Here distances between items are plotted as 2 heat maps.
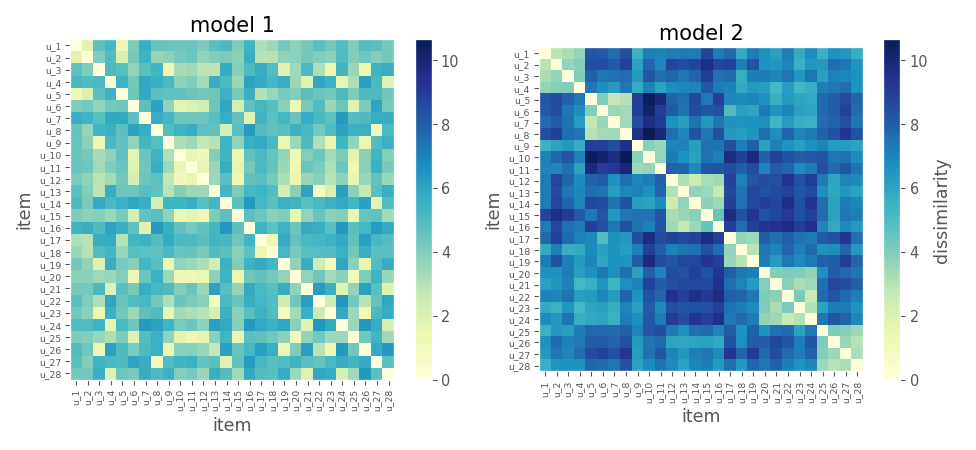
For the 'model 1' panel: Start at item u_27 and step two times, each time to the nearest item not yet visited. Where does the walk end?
u_14
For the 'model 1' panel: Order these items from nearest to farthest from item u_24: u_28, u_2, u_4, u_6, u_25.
u_4, u_28, u_25, u_6, u_2
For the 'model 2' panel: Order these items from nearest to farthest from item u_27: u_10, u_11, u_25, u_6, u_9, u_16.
u_25, u_9, u_16, u_10, u_11, u_6
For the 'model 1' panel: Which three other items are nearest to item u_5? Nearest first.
u_1, u_2, u_17
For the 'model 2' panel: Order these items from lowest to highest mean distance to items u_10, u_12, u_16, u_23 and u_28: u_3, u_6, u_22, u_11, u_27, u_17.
u_27, u_11, u_3, u_22, u_6, u_17
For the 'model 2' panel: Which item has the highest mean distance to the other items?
u_10
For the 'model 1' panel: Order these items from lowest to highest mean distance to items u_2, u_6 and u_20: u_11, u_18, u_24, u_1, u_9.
u_11, u_1, u_9, u_18, u_24
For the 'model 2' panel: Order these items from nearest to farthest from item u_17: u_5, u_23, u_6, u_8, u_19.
u_19, u_6, u_8, u_5, u_23
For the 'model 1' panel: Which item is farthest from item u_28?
u_26
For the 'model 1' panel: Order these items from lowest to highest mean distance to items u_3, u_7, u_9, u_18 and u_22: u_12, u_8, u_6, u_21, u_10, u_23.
u_23, u_12, u_10, u_6, u_8, u_21
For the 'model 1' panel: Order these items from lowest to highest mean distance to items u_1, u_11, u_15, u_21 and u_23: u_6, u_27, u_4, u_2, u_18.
u_6, u_2, u_4, u_18, u_27
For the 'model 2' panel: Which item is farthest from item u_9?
u_8
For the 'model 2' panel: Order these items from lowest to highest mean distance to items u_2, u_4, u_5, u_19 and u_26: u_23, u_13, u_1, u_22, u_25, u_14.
u_1, u_23, u_25, u_22, u_13, u_14
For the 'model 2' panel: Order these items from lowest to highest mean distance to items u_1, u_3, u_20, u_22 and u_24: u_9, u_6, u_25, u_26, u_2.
u_2, u_9, u_25, u_6, u_26
